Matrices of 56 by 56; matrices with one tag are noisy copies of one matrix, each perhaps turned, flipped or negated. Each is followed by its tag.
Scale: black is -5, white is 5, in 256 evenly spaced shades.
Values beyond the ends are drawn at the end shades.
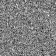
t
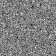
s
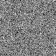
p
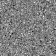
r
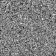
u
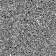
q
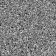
u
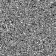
r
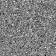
q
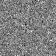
s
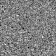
u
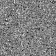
u
